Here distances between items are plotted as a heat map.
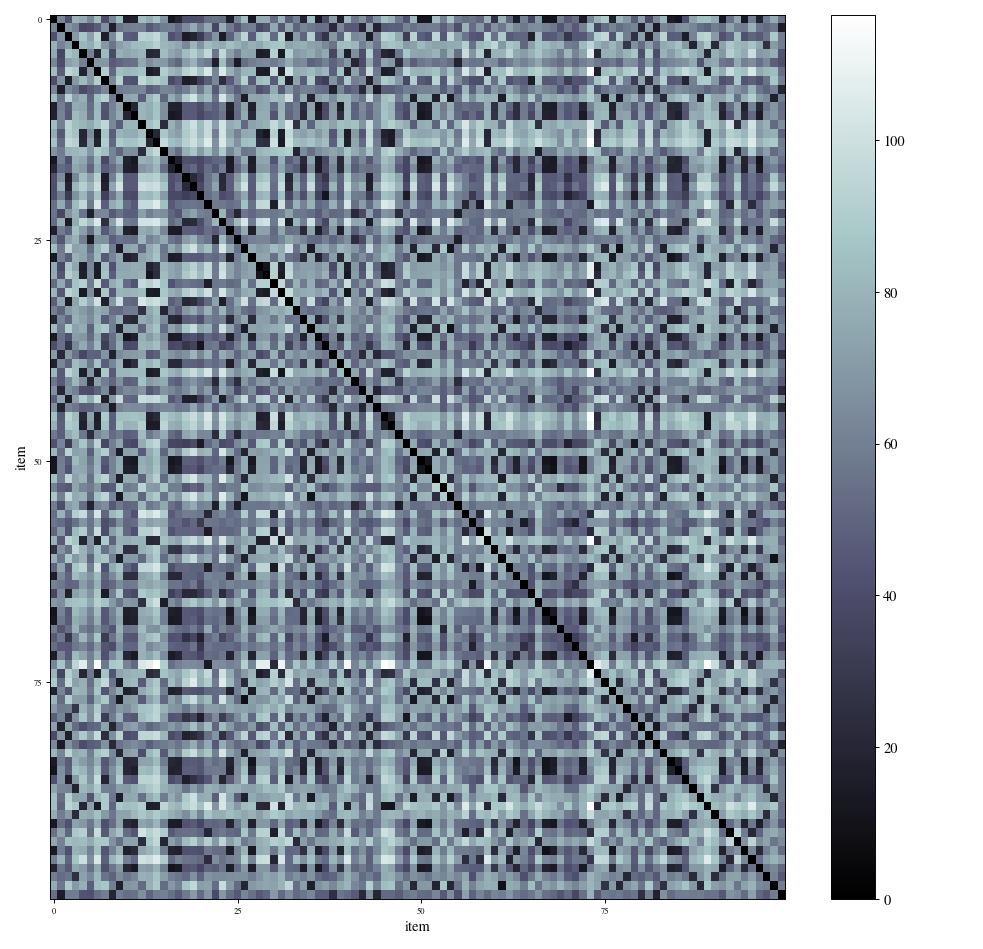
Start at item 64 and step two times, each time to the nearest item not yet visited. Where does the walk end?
71
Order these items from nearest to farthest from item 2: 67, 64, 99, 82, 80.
67, 64, 99, 82, 80
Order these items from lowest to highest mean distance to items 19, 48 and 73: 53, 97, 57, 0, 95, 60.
95, 0, 57, 60, 53, 97
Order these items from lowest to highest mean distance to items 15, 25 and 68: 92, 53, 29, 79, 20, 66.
66, 20, 79, 92, 53, 29
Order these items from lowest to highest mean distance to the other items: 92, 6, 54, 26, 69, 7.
7, 69, 92, 26, 54, 6
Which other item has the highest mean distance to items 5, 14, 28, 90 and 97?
73
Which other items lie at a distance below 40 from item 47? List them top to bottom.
5, 22, 25, 41, 55
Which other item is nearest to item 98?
61
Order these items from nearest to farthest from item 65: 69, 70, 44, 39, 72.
70, 72, 39, 69, 44
